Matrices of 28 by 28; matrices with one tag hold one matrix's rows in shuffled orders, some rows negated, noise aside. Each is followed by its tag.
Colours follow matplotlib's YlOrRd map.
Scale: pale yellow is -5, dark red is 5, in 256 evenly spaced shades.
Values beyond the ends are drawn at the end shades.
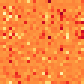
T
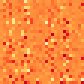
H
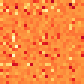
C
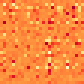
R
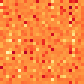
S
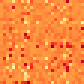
H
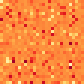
S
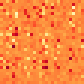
C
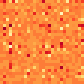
T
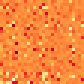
C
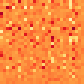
S
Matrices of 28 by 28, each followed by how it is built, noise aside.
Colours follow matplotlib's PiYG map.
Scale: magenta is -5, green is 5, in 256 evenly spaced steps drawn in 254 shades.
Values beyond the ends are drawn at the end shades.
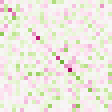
diagonal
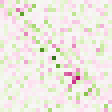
banded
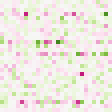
uneven rows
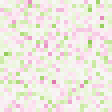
noise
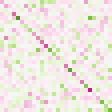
diagonal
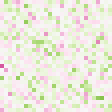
Toeplitz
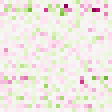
uneven rows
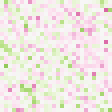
Toeplitz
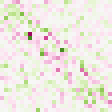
banded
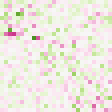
block diagonal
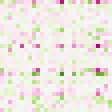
low rank
